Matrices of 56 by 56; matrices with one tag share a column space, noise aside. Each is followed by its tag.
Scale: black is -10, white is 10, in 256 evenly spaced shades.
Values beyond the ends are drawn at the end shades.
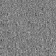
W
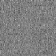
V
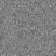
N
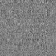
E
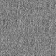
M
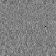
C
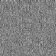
V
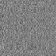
N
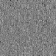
M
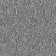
E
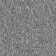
V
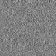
E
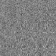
W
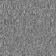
M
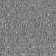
W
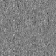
M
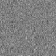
C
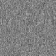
M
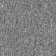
M
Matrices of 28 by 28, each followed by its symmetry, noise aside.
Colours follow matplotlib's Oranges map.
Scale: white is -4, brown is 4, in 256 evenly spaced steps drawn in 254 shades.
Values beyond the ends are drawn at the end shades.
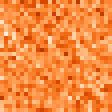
antisymmetric.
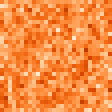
same after a half turn.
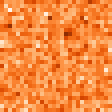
no symmetry.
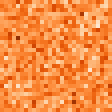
symmetric across the other diagonal.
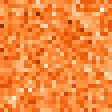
symmetric across the other diagonal.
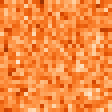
no symmetry.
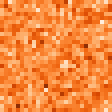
symmetric.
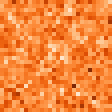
symmetric across the other diagonal.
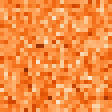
antisymmetric.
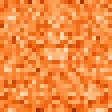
mirrored left to right.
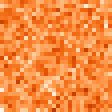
symmetric across the other diagonal.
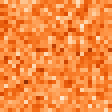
antisymmetric.
